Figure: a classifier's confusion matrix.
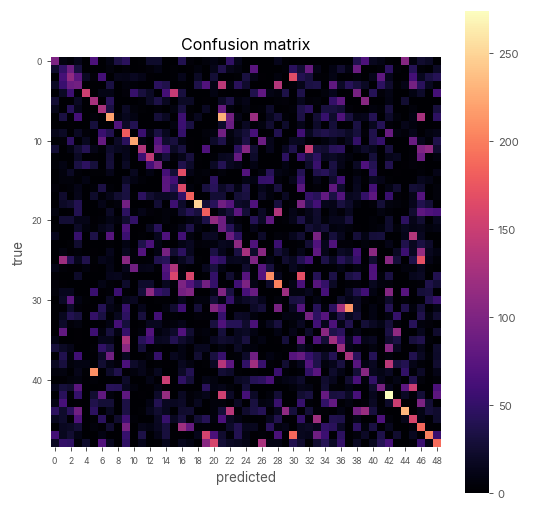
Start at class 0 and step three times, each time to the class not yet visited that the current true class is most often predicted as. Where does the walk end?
45
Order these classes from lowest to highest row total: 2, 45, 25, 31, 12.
12, 2, 45, 31, 25
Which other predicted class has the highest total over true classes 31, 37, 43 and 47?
30
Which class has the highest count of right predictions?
42
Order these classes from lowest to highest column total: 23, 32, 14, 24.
23, 32, 24, 14
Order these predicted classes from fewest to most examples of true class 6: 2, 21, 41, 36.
41, 36, 2, 21
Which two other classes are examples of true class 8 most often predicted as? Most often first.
22, 16
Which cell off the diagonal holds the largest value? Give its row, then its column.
7, 21
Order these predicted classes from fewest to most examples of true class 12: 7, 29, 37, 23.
37, 7, 29, 23
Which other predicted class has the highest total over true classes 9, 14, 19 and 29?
16
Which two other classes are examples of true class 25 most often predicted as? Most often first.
46, 1
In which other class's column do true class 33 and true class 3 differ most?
28
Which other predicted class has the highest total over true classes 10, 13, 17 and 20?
21
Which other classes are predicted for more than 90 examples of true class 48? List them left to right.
19, 20, 26
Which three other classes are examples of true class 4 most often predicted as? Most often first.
15, 38, 26
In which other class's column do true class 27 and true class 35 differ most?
17
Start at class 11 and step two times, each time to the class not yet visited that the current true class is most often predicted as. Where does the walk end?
34
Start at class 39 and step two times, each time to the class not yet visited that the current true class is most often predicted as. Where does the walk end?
36
